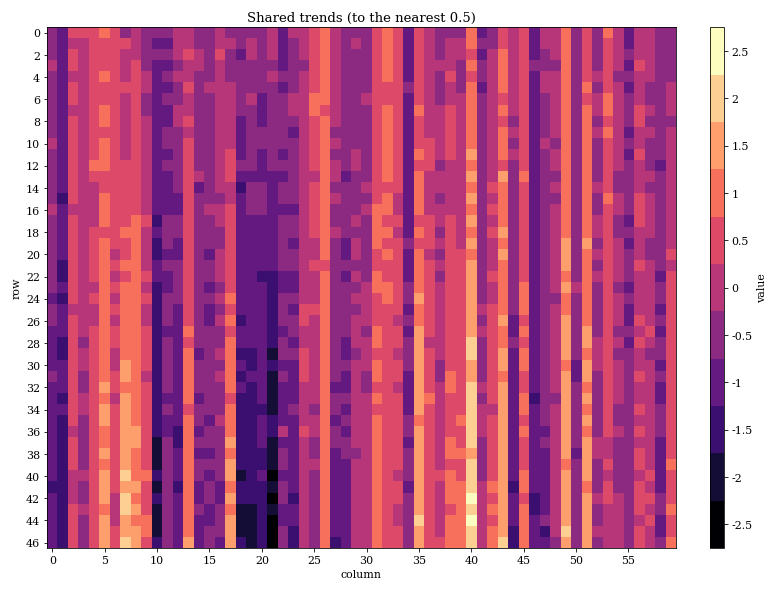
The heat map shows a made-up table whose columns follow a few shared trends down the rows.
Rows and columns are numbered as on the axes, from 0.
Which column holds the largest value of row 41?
40
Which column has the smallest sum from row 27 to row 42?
21
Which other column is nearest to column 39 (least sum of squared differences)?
59
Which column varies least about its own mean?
26
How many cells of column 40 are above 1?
31
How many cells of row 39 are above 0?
26
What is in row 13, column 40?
1.5
